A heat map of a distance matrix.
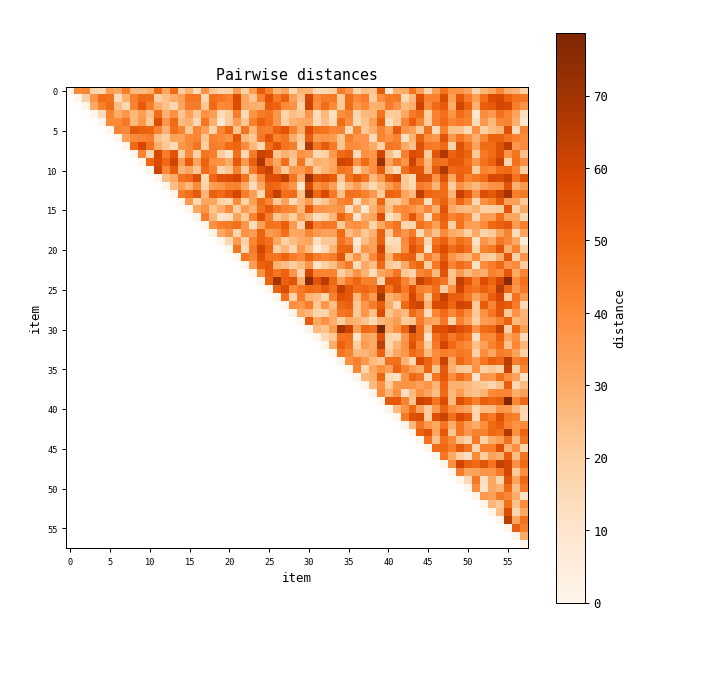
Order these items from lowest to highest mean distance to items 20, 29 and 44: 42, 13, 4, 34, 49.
4, 42, 49, 34, 13
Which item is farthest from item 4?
11
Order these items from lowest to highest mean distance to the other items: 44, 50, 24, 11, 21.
50, 21, 44, 11, 24
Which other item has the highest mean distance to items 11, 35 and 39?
30
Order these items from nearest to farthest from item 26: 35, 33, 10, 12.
10, 33, 12, 35
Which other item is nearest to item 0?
40
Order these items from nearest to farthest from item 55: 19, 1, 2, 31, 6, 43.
31, 19, 6, 1, 2, 43
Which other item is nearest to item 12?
29
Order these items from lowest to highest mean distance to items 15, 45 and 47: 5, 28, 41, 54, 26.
28, 5, 41, 26, 54
